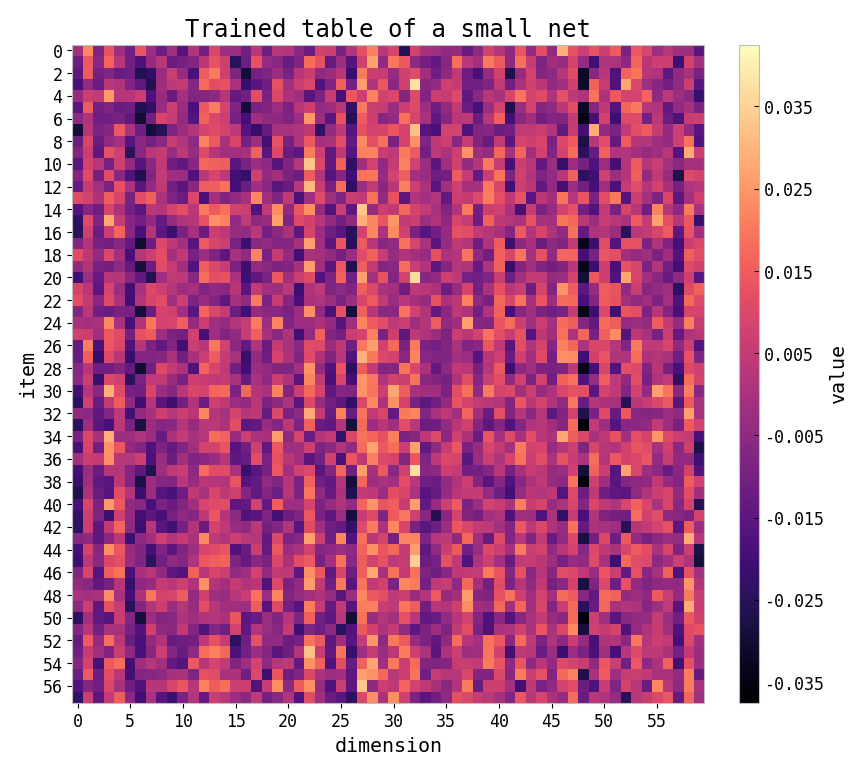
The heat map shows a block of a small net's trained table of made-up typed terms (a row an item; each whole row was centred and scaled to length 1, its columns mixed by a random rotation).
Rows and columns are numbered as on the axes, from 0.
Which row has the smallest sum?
41
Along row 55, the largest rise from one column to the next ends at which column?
27
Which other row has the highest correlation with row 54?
46
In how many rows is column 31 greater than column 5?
52
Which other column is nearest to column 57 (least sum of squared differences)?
24
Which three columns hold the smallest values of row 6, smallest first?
48, 6, 26
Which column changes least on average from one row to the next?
45
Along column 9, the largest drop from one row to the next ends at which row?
57
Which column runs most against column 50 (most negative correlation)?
5
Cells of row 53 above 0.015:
7
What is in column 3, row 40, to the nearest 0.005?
0.025
